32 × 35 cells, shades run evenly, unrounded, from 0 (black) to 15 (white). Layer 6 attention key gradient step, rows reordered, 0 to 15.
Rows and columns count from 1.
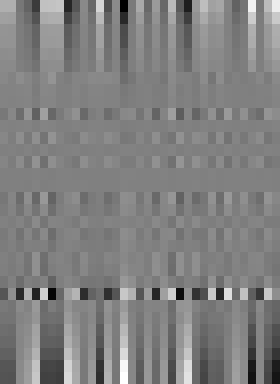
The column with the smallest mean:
7
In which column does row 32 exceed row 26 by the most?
16
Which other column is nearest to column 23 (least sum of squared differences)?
14
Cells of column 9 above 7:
26
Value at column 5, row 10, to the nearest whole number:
6
